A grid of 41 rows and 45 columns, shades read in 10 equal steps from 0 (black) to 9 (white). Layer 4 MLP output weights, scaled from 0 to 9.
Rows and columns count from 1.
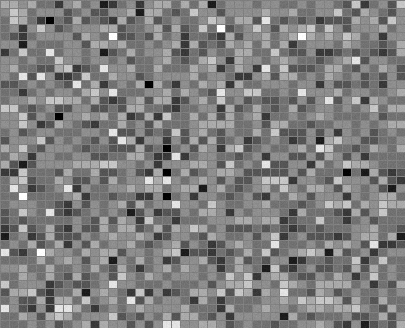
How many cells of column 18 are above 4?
26
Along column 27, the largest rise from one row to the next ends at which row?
11
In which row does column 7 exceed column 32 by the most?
40
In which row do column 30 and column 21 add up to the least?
20
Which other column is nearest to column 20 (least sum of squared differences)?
35
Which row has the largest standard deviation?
32
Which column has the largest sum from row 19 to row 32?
3
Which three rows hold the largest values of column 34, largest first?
5, 12, 38
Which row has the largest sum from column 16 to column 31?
23
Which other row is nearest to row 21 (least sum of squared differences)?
6
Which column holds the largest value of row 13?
37
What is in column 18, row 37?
5
